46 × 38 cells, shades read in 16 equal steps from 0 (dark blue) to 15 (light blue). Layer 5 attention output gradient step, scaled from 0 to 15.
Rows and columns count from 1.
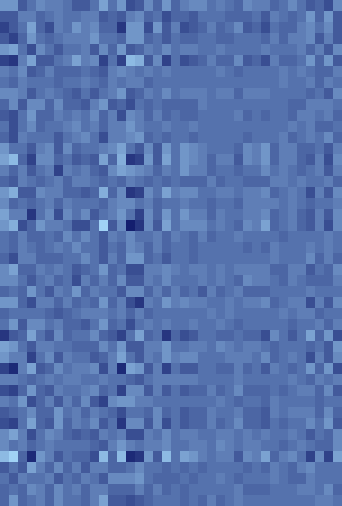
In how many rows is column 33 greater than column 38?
13
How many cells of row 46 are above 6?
26
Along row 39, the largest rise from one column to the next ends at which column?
15
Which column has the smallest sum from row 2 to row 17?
2
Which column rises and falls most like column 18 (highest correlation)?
27
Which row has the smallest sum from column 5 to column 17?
40
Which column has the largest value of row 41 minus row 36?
14
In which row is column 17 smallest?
3
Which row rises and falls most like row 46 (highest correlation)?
10
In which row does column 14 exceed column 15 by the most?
42
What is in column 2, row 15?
13
